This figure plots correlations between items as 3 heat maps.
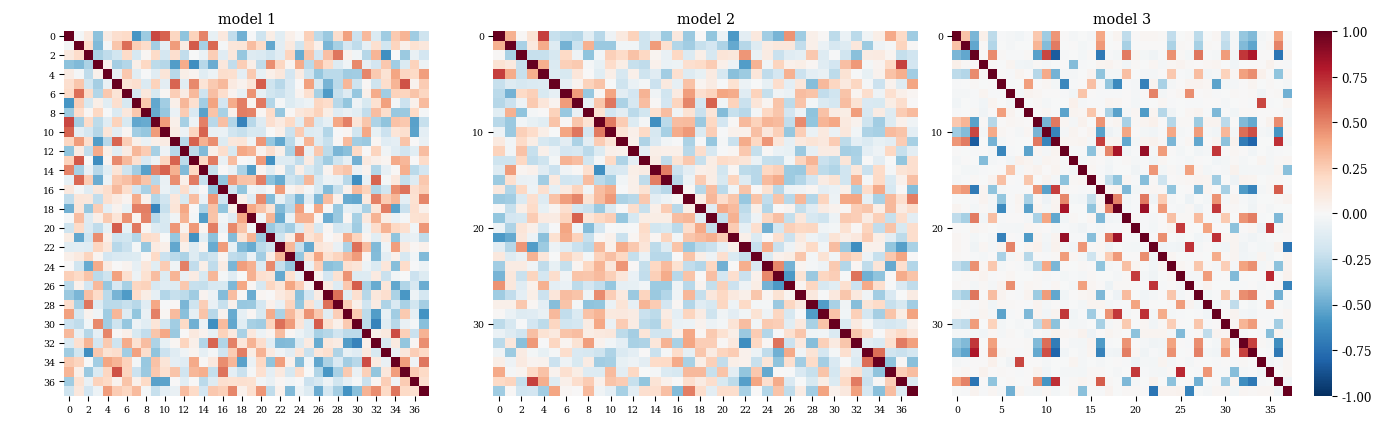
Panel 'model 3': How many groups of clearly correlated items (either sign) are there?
6
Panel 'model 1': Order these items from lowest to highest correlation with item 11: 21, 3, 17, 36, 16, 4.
3, 21, 4, 16, 36, 17
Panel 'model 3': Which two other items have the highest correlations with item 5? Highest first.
8, 15
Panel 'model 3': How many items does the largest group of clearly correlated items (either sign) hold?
15
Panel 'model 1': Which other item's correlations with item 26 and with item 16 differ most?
34
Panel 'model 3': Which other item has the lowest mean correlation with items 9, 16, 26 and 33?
37
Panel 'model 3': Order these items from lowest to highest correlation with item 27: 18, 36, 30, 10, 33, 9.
36, 9, 18, 30, 10, 33
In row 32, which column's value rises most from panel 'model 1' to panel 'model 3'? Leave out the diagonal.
30
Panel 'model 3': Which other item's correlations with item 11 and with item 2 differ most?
33
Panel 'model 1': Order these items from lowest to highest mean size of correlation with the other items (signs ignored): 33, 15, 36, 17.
36, 33, 17, 15
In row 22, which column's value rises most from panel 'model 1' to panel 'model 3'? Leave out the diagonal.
6
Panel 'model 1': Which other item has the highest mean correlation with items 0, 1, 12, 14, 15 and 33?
13
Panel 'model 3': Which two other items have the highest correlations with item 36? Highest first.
11, 16
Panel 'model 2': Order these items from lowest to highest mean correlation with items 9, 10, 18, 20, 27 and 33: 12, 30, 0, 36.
0, 12, 36, 30
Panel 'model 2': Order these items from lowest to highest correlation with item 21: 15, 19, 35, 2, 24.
35, 24, 2, 15, 19
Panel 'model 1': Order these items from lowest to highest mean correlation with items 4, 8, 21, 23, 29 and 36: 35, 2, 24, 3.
2, 35, 24, 3
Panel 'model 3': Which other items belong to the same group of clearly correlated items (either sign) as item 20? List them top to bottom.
25, 28, 31, 35
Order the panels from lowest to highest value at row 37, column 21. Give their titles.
model 1, model 3, model 2
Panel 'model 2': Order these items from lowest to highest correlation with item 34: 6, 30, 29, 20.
29, 20, 30, 6
